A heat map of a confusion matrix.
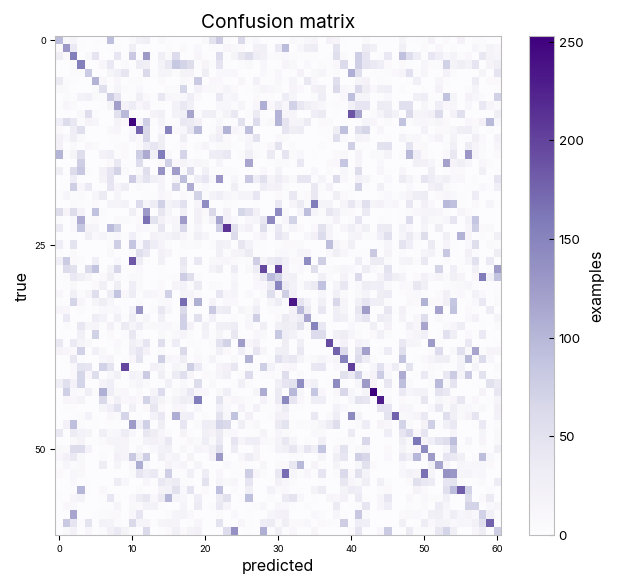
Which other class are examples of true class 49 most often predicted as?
54
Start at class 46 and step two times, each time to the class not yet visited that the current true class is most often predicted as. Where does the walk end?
9
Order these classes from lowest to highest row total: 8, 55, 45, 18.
45, 18, 55, 8
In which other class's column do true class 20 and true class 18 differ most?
35
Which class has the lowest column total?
46
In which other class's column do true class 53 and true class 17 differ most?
31
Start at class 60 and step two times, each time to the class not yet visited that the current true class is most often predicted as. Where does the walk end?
55
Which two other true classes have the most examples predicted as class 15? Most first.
11, 56
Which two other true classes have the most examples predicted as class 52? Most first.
33, 42
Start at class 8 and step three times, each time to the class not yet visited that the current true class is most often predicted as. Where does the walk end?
36
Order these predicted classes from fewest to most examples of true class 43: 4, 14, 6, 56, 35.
56, 4, 14, 35, 6
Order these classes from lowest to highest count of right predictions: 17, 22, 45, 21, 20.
45, 21, 17, 22, 20
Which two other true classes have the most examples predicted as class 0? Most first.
14, 21
